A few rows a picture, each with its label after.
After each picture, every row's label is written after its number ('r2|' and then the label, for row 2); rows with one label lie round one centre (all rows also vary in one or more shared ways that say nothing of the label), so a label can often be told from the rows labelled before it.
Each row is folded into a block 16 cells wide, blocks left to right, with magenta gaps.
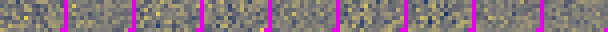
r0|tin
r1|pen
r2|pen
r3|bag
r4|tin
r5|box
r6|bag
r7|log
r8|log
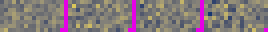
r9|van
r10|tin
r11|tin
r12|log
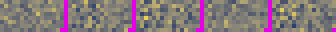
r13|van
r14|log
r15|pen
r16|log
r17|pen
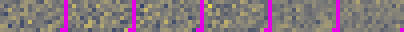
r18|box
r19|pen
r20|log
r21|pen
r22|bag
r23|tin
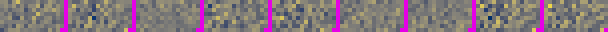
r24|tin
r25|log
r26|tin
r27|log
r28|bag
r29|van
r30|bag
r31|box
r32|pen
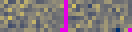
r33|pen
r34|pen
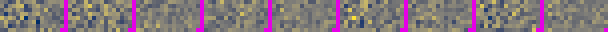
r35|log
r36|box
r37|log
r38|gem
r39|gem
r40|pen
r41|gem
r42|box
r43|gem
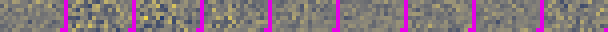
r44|tin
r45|tin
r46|box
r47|gem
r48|log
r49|log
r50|tin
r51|gem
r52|van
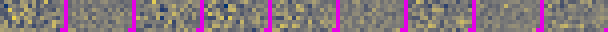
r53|log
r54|gem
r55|log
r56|pen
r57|pen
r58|log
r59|log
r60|box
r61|tin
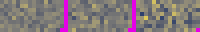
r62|tin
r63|pen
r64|box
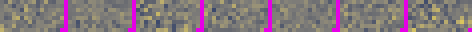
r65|box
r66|gem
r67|bag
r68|box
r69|gem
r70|van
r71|gem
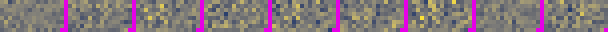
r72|pen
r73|tin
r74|pen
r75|gem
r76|tin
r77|log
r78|tin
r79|log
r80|box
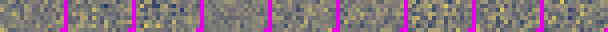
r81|box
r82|van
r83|bag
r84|bag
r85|bag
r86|van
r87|gem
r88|box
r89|pen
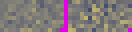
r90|gem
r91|box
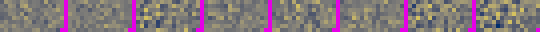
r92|tin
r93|box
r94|gem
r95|pen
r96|tin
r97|log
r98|log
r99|van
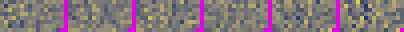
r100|log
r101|gem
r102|log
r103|tin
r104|bag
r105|log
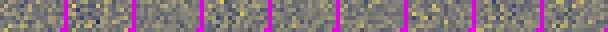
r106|gem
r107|bag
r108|tin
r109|box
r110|tin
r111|log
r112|pen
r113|bag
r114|tin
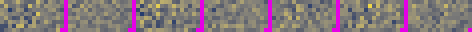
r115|tin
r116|box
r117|tin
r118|tin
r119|box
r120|tin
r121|pen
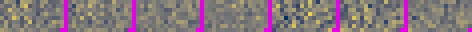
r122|pen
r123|tin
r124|van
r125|tin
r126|gem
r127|gem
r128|log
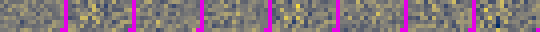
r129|bag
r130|box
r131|log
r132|log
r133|pen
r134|box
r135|tin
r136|pen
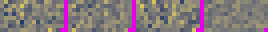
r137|tin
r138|van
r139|pen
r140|log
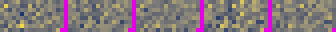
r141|gem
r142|tin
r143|tin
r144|tin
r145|tin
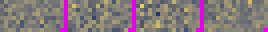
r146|van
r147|pen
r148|gem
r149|tin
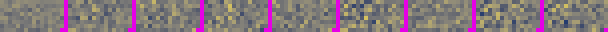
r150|bag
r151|tin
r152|box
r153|tin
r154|bag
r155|gem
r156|tin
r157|log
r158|bag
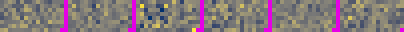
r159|gem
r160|van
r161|bag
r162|gem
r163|log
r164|pen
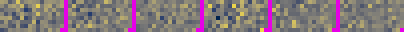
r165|tin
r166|bag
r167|tin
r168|box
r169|log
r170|bag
